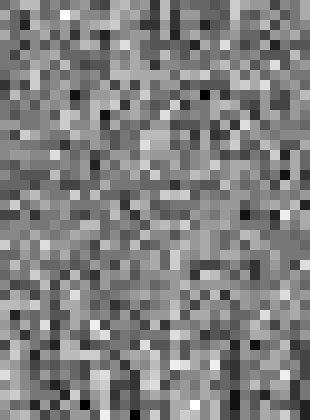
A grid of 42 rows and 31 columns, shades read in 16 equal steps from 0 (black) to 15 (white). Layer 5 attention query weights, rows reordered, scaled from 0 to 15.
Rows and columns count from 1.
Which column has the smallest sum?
6
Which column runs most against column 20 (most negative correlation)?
4
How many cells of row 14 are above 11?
1
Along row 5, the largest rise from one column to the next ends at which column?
21
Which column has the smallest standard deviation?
5
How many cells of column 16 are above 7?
20
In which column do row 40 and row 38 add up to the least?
24
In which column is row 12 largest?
17
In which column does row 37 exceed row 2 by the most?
18
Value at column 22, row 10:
9
